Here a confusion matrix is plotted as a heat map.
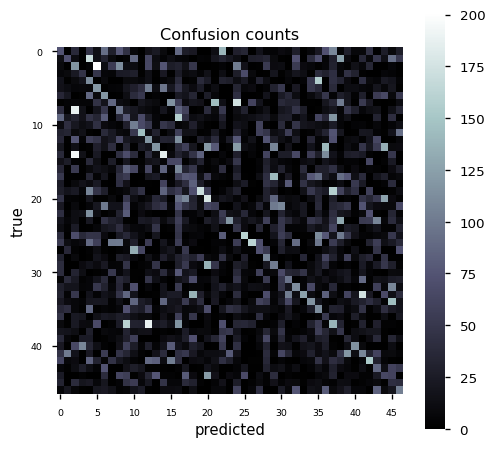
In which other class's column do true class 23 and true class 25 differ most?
43
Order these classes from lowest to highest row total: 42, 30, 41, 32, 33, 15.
15, 30, 32, 42, 41, 33
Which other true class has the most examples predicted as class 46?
11
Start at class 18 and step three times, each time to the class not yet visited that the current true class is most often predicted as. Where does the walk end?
39
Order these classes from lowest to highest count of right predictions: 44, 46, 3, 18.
3, 44, 18, 46
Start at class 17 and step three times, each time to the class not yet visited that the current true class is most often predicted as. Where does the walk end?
44
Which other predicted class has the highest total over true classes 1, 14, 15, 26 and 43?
4
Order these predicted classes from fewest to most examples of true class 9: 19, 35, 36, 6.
19, 36, 35, 6
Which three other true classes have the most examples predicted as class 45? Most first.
34, 32, 1
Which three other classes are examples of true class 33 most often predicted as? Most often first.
41, 18, 31
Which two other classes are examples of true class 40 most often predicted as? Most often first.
3, 15
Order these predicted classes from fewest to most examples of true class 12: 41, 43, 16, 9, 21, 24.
41, 9, 21, 43, 24, 16
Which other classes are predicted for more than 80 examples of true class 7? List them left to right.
15, 21, 24, 38
